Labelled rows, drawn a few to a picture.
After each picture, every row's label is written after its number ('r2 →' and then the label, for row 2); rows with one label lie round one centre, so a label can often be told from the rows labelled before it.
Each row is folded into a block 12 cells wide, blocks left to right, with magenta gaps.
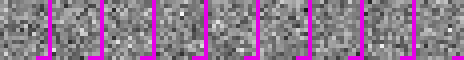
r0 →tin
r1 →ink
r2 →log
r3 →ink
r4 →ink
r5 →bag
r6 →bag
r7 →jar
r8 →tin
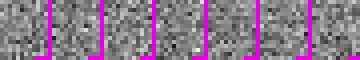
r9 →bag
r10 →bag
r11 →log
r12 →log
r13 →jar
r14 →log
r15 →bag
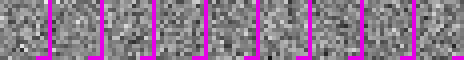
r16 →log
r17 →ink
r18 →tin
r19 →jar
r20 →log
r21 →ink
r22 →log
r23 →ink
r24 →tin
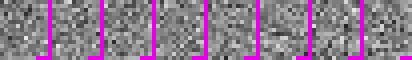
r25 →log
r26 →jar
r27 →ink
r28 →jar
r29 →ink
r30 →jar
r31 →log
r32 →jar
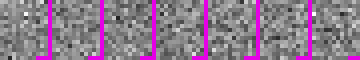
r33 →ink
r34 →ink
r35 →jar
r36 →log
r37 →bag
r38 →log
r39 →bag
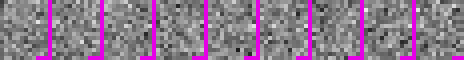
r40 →bag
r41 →log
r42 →tin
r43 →ink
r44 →tin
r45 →tin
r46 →log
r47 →tin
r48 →tin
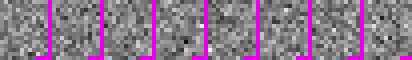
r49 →log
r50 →ink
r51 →ink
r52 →ink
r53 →log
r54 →jar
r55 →log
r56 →bag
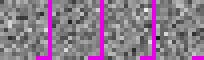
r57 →bag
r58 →jar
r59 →jar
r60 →tin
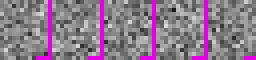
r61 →log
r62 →jar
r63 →ink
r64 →jar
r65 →bag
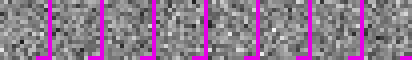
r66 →ink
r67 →tin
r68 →tin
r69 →log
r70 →ink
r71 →jar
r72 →tin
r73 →log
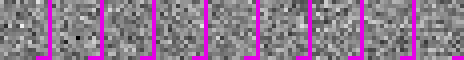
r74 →bag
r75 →bag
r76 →bag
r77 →log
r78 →ink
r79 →tin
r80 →jar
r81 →tin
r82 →tin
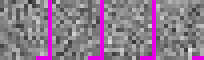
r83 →bag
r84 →log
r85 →bag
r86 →tin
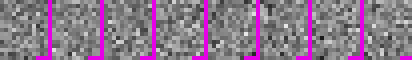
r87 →ink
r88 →ink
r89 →ink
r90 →bag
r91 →log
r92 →bag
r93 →log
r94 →bag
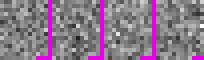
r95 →jar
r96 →bag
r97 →bag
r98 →tin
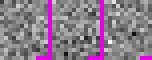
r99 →bag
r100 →bag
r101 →bag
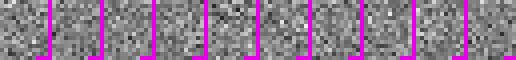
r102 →jar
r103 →tin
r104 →bag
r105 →ink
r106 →log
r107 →jar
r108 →bag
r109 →ink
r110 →tin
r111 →bag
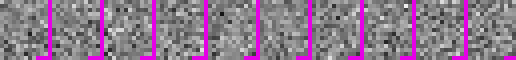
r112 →tin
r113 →log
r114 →tin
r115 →jar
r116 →log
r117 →ink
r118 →log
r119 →tin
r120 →bag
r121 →log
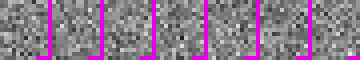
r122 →bag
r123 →bag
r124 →bag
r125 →bag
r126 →ink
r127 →jar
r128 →log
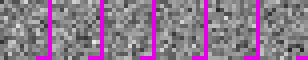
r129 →log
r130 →bag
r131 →jar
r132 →ink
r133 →tin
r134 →jar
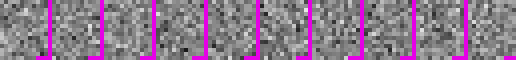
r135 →jar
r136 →log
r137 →jar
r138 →bag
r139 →log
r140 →ink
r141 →tin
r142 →ink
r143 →bag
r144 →bag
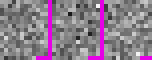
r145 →bag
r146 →ink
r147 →ink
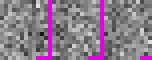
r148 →tin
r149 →log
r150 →log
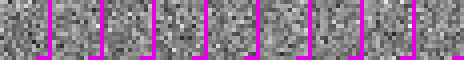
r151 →tin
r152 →tin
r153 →ink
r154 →bag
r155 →log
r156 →jar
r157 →bag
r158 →tin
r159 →tin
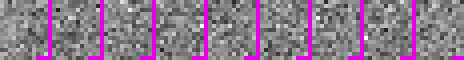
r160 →tin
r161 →jar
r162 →tin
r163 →tin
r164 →jar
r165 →tin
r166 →bag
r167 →jar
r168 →bag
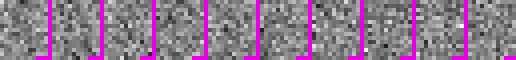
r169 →jar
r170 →bag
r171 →bag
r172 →jar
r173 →bag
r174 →log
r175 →log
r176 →ink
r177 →tin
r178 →jar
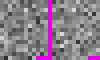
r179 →jar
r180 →log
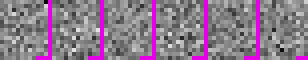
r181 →ink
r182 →bag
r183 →ink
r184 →bag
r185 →bag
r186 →log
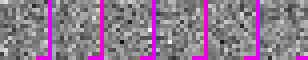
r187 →ink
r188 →log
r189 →bag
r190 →ink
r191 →bag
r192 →ink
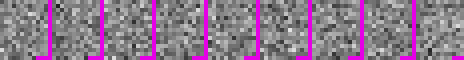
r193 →ink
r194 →log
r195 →tin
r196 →log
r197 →bag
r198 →ink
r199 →bag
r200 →bag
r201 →ink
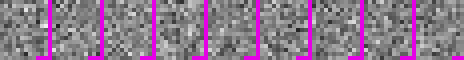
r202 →tin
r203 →log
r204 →jar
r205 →jar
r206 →ink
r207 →ink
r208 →log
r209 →ink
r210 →jar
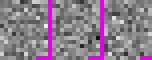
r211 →jar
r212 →jar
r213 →bag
